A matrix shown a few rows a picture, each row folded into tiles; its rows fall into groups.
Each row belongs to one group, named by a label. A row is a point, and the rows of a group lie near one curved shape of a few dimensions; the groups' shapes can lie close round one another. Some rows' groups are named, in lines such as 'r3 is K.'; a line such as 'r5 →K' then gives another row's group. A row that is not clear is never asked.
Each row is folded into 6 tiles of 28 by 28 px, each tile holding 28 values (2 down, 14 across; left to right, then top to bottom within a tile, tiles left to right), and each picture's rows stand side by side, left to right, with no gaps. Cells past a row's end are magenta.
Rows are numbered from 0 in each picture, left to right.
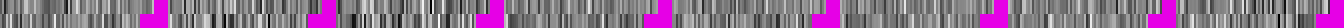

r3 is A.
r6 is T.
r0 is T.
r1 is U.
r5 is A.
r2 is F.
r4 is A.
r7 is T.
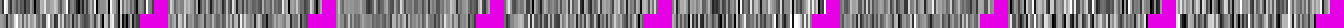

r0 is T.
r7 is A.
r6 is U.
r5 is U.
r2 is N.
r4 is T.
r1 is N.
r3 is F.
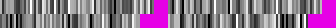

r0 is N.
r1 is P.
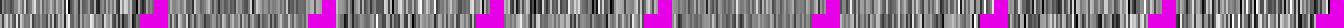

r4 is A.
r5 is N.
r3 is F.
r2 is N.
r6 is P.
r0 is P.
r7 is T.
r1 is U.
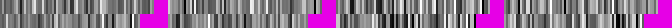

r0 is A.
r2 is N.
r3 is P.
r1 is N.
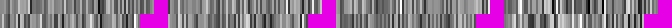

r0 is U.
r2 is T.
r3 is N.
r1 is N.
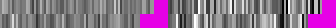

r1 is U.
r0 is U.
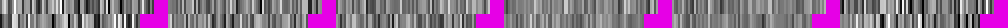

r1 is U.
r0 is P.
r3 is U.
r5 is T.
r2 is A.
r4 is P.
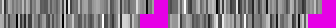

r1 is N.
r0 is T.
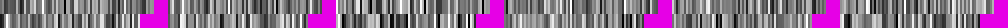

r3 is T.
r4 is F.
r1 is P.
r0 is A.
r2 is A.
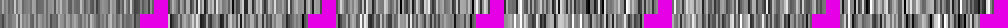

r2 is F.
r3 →N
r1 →F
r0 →P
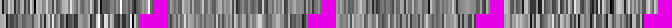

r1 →P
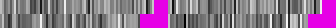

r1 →T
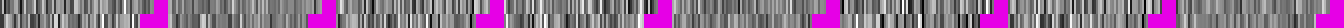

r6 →F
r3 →F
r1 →A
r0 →A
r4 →U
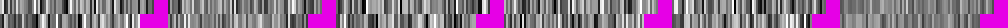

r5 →T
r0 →T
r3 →P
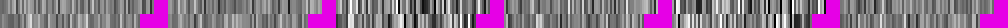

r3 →T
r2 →P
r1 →U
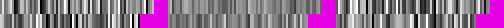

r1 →T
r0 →N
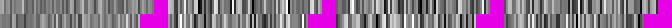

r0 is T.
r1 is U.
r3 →F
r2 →N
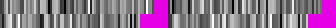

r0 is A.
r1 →A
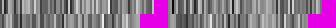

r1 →A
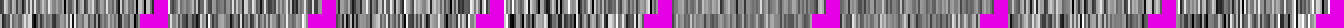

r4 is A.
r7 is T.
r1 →F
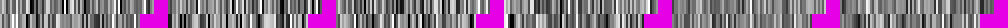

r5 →F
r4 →T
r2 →U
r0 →U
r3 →A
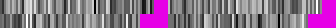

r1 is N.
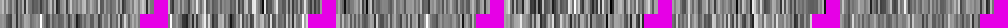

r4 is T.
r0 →N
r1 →F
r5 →N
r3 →F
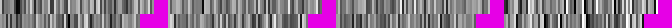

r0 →N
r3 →T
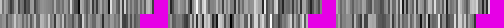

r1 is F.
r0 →T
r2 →T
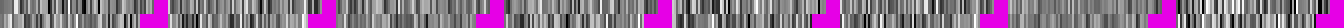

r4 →N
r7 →U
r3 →F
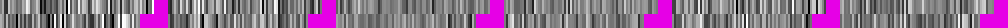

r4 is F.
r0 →T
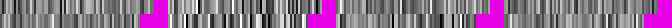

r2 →A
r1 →U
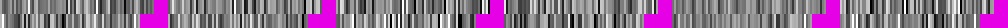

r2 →T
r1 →F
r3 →N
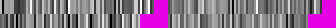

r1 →T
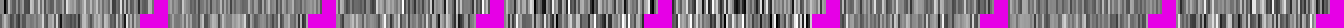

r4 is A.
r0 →A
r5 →A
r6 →N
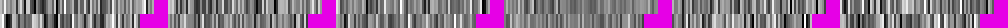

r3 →A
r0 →A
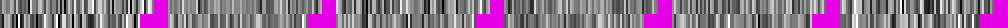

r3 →A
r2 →F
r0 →U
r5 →P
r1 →U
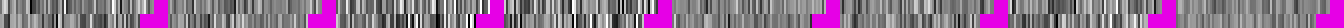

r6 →T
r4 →T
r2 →N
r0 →A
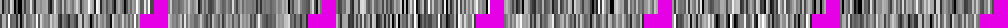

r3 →F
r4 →U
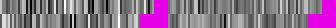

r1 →A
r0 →F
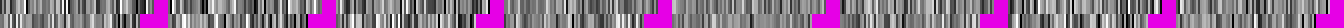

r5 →F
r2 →T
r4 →T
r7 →T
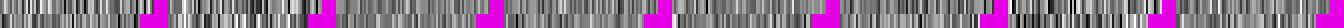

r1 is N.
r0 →F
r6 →T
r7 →A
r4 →A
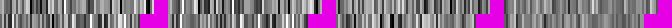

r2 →U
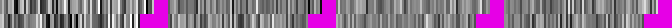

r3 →T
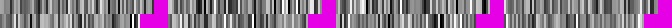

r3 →F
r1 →U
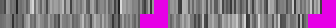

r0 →U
